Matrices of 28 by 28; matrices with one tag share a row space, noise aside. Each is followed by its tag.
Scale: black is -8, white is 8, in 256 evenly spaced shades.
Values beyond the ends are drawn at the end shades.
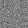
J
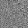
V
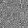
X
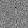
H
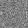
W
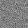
H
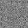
X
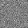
J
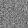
W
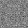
X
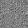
H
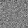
W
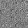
H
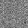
W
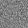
X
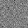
J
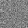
W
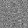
V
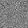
J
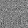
X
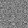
W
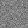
H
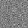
V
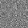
H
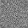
J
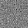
J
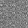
W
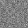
W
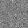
H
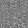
V
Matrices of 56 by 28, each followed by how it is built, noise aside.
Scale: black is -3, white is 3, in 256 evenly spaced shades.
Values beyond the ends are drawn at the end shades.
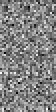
repeating columns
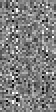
uneven columns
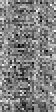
blocks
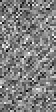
Hankel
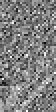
Hankel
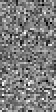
repeating columns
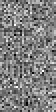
blocks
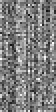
blocks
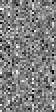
uneven columns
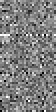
low rank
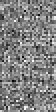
blocks
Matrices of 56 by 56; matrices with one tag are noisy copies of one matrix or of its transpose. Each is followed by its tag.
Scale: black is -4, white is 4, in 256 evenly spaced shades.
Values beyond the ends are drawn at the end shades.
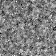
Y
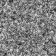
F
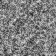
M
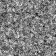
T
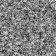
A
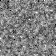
M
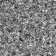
Y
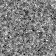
A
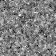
M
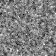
F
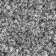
F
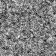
T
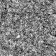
T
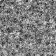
Y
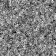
M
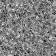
T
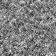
M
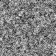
M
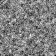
M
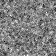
F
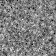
F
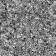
T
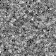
M
